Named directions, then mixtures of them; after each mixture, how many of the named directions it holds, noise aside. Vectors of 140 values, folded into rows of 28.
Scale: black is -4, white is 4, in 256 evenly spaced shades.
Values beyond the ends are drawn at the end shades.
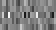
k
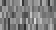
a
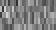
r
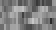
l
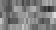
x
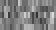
four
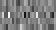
one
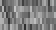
four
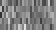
two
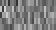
one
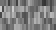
two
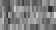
four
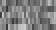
four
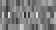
two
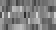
four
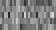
two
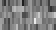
four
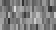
four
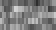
two
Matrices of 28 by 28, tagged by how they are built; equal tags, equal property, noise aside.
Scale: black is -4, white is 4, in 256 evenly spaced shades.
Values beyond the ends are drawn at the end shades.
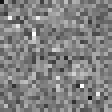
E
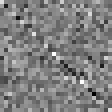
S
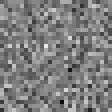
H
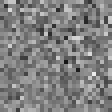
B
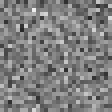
H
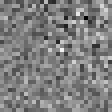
B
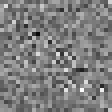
E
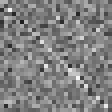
S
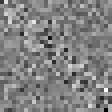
E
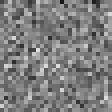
H
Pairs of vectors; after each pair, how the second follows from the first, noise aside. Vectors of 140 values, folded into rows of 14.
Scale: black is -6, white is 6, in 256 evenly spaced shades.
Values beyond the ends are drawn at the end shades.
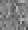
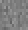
reversed, negated, shrunk.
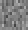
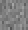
reversed, negated, shrunk.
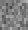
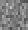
negated.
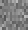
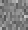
copied.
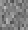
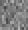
negated.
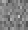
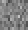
copied.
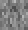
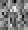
negated, scaled up.
